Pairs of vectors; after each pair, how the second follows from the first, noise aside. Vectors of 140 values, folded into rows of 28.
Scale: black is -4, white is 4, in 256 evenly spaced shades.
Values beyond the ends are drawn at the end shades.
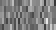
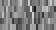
wrapped around, negated.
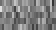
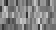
wrapped around, negated.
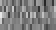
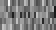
reversed, negated.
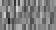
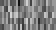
wrapped around, negated.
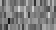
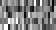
negated, scaled up.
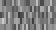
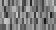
wrapped around, negated.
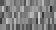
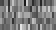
wrapped around, negated.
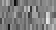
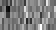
reversed, negated.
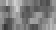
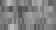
wrapped around, negated, shrunk.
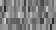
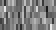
sign-scrambled.
